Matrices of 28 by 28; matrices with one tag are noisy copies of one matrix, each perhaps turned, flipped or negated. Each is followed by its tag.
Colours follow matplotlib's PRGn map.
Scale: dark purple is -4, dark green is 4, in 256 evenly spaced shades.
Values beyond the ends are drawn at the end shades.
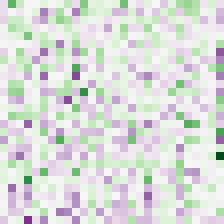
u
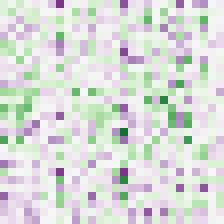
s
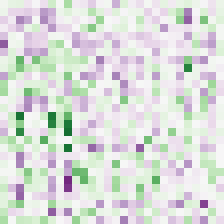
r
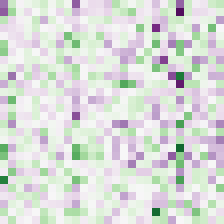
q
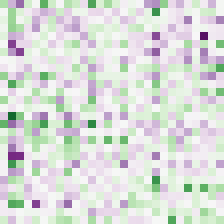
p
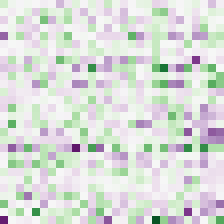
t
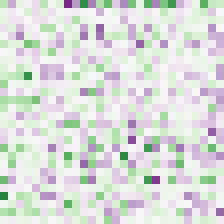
u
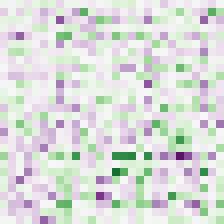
r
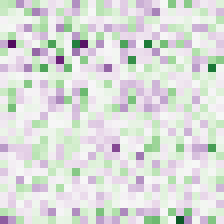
q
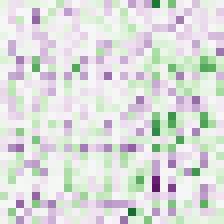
r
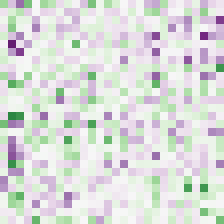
p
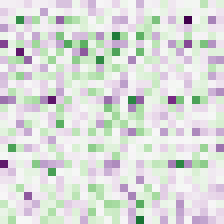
s
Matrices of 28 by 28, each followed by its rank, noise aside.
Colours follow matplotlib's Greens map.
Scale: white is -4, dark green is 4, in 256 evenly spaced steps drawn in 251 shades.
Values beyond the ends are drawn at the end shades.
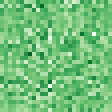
five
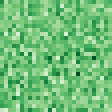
eight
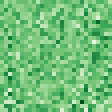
four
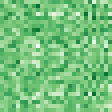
four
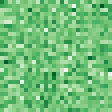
eight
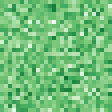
eight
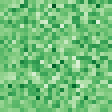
six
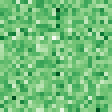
six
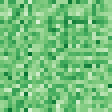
eight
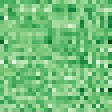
five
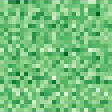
six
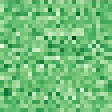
seven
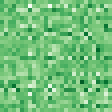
four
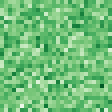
eight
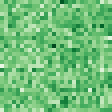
seven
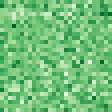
eight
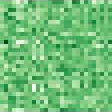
five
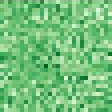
eight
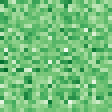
four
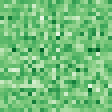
six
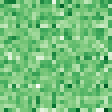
four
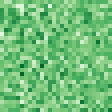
six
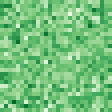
seven
